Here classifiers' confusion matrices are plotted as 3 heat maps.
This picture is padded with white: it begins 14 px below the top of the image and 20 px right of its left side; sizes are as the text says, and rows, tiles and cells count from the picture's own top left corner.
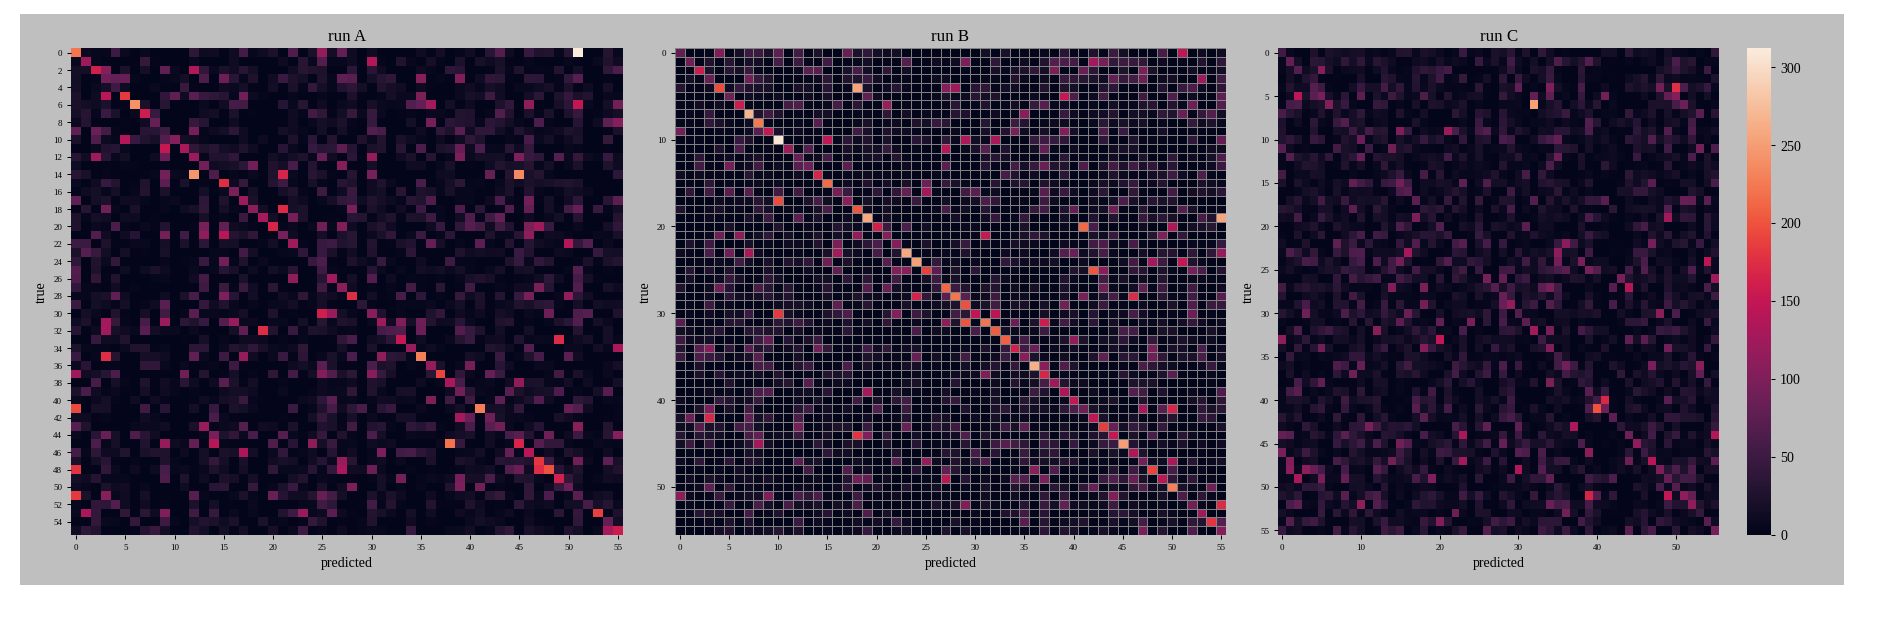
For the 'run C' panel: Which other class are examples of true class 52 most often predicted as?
10
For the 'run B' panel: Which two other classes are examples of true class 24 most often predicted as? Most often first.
51, 48
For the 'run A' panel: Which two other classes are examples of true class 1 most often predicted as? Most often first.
30, 25
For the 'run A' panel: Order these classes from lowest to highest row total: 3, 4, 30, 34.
4, 34, 30, 3
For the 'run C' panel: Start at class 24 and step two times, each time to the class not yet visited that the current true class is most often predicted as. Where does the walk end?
20
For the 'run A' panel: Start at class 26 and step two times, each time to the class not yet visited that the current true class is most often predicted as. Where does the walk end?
50
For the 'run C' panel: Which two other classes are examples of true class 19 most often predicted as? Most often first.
49, 17
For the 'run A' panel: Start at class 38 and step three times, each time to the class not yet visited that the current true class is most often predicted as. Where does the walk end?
12
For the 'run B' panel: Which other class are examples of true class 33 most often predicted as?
40
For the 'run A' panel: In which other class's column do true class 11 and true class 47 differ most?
9
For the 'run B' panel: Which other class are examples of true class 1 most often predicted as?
42
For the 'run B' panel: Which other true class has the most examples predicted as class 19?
39
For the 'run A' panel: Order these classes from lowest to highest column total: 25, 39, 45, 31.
31, 45, 39, 25
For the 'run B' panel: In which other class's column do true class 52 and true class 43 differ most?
55
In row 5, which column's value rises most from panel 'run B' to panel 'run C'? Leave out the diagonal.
2
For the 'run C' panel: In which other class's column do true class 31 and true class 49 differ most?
2
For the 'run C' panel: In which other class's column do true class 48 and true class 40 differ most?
41
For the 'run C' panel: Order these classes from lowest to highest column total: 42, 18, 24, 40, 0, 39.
24, 42, 40, 0, 18, 39
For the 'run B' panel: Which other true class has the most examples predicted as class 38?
2
